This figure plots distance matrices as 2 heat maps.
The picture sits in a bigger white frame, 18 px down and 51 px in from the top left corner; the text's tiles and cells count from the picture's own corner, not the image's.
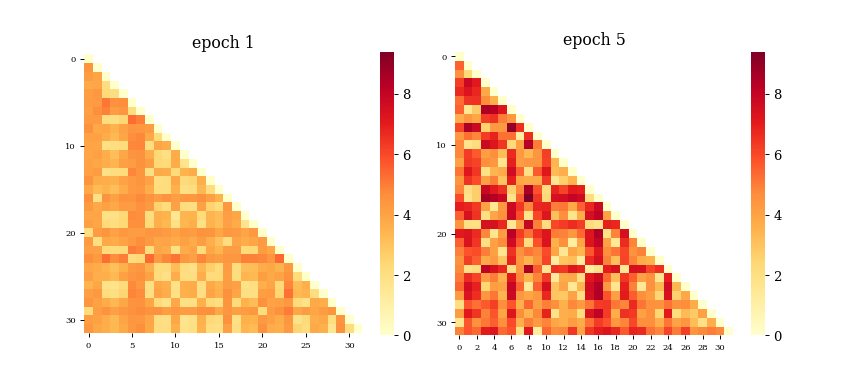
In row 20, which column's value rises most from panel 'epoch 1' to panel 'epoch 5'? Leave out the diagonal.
0
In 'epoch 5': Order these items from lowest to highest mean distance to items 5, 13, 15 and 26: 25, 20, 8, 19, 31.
8, 25, 20, 19, 31
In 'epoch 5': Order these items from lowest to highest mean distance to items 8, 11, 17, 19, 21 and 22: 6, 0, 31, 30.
30, 0, 31, 6
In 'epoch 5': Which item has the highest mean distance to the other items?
16
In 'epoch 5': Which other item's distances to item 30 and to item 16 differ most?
27
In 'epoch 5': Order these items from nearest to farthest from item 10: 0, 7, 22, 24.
24, 7, 0, 22
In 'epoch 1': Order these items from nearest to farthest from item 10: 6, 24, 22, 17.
22, 24, 17, 6
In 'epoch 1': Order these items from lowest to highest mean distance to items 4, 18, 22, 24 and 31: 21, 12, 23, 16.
12, 21, 16, 23
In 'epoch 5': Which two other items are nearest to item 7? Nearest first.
9, 31
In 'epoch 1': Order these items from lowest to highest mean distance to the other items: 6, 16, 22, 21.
22, 21, 16, 6
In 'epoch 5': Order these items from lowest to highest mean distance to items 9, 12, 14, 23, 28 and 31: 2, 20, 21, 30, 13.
30, 13, 21, 2, 20
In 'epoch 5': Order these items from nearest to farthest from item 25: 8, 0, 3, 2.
8, 3, 0, 2
